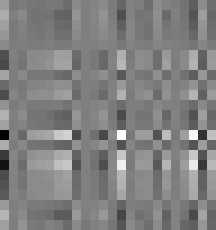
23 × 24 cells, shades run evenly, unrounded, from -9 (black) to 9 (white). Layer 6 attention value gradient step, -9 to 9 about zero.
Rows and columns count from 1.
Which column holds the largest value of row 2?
1
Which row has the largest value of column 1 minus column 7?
22
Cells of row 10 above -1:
19
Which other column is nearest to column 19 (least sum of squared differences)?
24
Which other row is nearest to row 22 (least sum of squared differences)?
12
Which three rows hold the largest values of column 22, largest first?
14, 17, 16
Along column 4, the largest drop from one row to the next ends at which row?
15
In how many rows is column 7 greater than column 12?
10
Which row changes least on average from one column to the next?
5
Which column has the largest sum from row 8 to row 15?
7
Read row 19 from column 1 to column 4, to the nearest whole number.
-3 0 -1 1
